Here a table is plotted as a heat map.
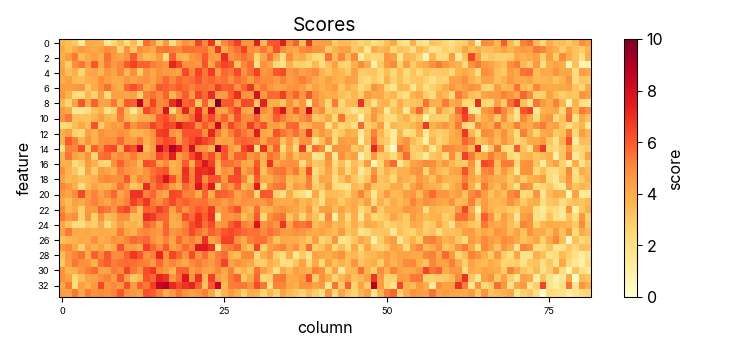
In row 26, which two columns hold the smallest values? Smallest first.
78, 48
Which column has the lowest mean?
79
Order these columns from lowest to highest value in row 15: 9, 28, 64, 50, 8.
50, 64, 8, 9, 28
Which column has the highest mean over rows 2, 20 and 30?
11
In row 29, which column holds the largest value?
25
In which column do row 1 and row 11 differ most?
56
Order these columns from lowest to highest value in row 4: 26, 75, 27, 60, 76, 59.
60, 59, 75, 76, 26, 27
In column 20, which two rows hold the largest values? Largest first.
14, 32
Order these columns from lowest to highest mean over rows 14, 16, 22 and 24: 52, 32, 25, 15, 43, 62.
52, 43, 62, 32, 25, 15
